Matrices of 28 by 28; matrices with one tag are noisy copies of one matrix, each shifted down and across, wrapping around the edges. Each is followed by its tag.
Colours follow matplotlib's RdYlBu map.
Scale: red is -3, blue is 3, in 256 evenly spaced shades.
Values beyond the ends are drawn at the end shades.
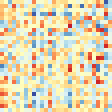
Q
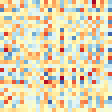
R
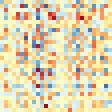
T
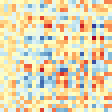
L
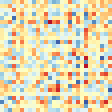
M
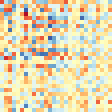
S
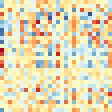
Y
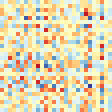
R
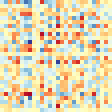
M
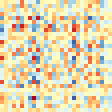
T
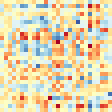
L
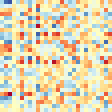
M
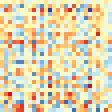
M
